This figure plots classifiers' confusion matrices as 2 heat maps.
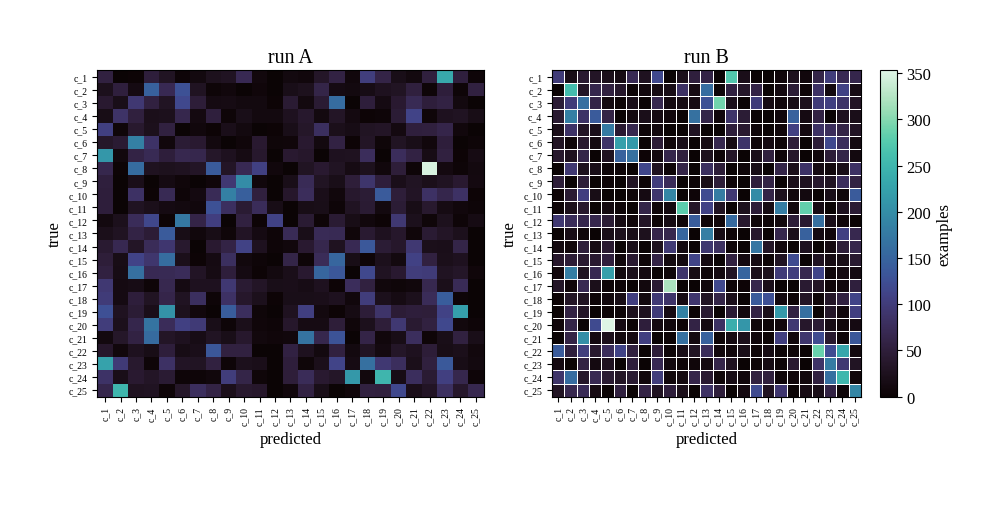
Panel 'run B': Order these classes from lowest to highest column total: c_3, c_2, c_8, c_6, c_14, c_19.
c_8, c_6, c_19, c_14, c_3, c_2
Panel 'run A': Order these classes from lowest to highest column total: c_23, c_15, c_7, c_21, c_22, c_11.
c_11, c_7, c_15, c_21, c_22, c_23
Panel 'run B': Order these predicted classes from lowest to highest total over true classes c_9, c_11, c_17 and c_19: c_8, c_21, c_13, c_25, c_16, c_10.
c_16, c_8, c_13, c_25, c_10, c_21
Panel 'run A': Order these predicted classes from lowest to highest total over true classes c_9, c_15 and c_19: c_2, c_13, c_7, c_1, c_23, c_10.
c_7, c_2, c_13, c_23, c_1, c_10
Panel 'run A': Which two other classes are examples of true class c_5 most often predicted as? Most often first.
c_1, c_15
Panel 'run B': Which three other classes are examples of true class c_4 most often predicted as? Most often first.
c_2, c_12, c_20
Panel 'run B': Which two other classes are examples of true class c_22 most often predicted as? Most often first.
c_24, c_1
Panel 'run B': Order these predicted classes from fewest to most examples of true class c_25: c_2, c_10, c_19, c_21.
c_21, c_10, c_2, c_19
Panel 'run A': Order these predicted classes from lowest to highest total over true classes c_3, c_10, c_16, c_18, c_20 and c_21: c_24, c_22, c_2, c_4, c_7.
c_2, c_24, c_7, c_22, c_4
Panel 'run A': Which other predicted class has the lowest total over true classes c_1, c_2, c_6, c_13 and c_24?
c_12
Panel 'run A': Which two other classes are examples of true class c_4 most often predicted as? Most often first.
c_21, c_2
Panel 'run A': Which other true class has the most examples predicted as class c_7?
c_20
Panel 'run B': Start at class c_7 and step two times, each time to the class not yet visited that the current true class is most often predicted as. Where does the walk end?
c_23
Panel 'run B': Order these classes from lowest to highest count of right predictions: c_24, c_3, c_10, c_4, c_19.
c_4, c_3, c_10, c_19, c_24
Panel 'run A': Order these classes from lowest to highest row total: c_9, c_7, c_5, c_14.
c_5, c_9, c_7, c_14
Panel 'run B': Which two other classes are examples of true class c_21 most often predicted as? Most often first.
c_3, c_11
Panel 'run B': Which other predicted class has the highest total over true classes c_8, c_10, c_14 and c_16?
c_17
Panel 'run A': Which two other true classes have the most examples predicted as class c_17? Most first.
c_24, c_14
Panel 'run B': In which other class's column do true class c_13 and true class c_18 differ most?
c_11
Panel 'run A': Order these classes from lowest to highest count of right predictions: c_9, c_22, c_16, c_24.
c_22, c_24, c_9, c_16
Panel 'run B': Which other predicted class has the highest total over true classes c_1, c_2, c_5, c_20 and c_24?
c_15
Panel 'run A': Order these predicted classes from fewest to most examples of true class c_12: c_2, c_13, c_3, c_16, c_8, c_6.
c_13, c_2, c_16, c_3, c_8, c_6
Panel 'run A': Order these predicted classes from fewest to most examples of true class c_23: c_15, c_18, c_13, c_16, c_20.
c_15, c_13, c_20, c_16, c_18
